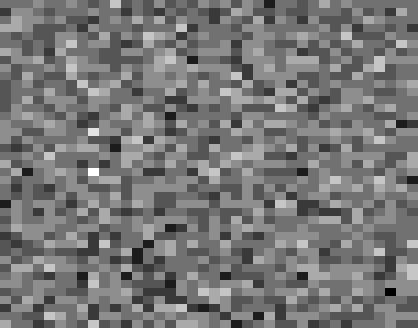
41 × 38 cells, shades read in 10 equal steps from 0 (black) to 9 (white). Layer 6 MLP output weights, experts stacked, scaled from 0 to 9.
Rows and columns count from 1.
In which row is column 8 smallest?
35
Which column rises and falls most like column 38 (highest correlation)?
37
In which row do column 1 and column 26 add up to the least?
39
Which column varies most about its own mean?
9
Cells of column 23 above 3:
28
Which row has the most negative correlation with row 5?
36
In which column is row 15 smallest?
16
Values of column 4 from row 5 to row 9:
3 4 4 6 4
